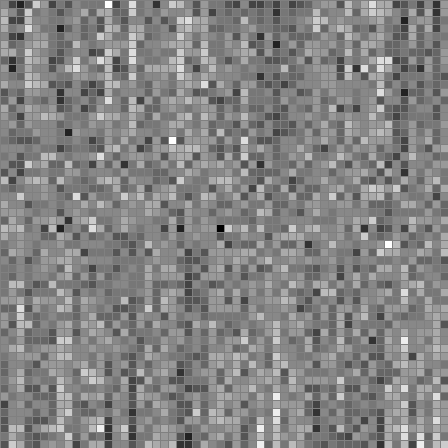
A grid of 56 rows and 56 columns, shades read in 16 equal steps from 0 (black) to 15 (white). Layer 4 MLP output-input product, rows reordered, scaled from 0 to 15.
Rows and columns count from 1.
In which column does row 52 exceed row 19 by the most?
35
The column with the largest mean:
22
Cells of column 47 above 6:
43
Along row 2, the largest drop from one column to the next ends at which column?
55
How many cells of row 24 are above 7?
27
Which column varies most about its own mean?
51
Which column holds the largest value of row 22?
31
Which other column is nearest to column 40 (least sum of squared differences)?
1
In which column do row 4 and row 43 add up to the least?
47
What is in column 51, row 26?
10
